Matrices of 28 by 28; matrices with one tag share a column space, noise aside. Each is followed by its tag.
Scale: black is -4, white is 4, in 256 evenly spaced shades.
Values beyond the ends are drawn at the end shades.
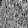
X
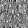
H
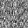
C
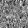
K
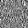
K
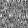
K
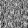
C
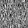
X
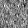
X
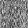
C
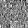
X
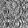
C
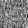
X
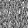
C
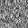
K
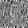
H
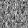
C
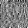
H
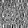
X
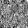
H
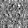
X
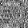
K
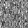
C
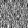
X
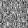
C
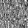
X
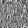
H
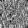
X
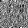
H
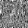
H
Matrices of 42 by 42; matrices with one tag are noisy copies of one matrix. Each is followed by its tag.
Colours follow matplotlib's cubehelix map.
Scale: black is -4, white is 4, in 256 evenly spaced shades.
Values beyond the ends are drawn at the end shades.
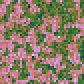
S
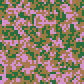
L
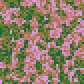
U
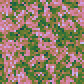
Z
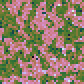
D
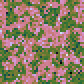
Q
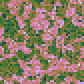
D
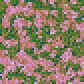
L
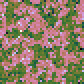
Q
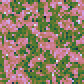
Z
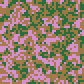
S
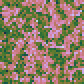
U
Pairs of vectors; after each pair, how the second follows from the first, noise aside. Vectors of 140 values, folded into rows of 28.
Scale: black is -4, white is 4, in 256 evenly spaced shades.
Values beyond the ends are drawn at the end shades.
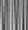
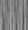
shrunk.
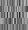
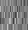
negated, partly zeroed.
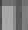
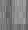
reversed, shrunk.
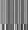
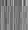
reversed, shrunk.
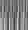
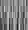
negated.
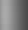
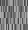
shuffled.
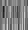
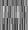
negated.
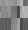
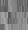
reversed, shrunk.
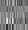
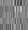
reversed, shrunk.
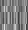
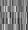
copied.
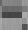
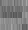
shrunk.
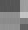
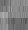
reversed, shrunk.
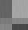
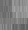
shrunk.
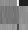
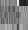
copied.
